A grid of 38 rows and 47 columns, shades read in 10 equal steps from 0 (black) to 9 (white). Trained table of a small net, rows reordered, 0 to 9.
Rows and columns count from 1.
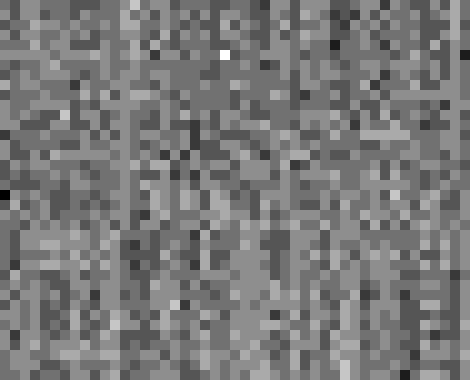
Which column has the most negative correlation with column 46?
35
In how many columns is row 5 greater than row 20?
13
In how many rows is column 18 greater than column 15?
14
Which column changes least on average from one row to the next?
46
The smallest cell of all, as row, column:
20, 1
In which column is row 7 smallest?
27
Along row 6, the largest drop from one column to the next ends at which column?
24
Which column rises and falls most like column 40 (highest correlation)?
38
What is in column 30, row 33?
4
